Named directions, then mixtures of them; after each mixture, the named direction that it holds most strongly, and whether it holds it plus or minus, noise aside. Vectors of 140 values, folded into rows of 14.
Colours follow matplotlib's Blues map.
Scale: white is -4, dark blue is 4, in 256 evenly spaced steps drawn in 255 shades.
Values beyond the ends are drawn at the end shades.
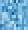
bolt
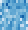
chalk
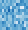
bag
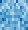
chalk, minus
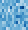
bag, minus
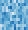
bolt, minus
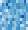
chalk, plus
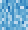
bag, plus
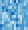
bolt, plus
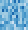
bolt, plus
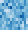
chalk, plus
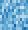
bag, plus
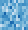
bolt, minus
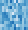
bolt, minus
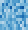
bag, minus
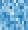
bolt, minus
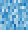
bolt, minus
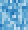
bolt, plus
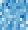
chalk, plus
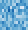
bag, plus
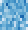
chalk, plus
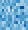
bag, minus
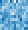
bolt, minus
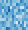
bag, plus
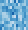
bolt, plus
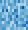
bag, minus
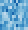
bolt, plus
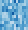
bolt, plus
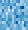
bag, minus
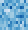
bag, minus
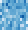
chalk, plus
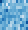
chalk, minus
